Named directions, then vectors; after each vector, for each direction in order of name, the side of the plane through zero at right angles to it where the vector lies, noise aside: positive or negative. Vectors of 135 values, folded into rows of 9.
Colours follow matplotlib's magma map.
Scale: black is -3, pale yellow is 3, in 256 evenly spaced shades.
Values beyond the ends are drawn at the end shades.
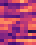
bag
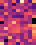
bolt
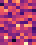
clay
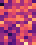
positive, negative, positive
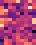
positive, negative, positive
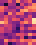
positive, negative, negative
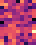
negative, positive, negative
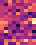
positive, negative, negative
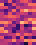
positive, negative, negative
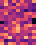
negative, positive, positive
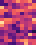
positive, negative, positive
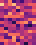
negative, negative, negative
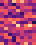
positive, positive, positive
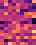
negative, positive, positive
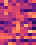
negative, positive, positive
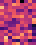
negative, negative, positive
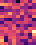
negative, positive, negative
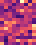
positive, positive, negative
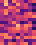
negative, positive, positive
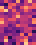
positive, negative, positive
